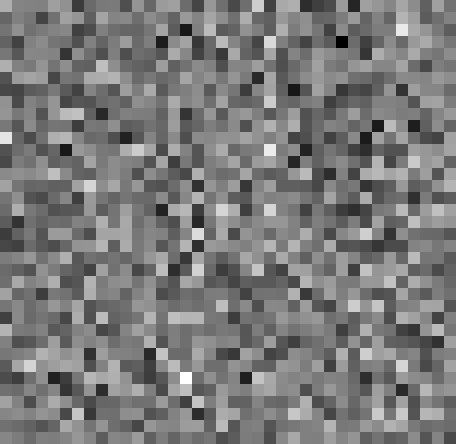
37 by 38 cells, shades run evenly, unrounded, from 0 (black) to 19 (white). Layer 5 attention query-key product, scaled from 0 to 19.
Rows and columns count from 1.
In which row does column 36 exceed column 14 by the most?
4
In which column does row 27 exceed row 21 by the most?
17
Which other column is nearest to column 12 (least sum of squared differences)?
37
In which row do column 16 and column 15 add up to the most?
32
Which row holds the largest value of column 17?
20
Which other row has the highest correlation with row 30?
23
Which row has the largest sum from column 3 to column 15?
31
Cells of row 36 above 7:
34
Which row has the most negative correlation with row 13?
6
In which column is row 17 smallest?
35
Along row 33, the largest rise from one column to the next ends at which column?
10
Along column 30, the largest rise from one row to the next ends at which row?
2
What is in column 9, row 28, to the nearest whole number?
5
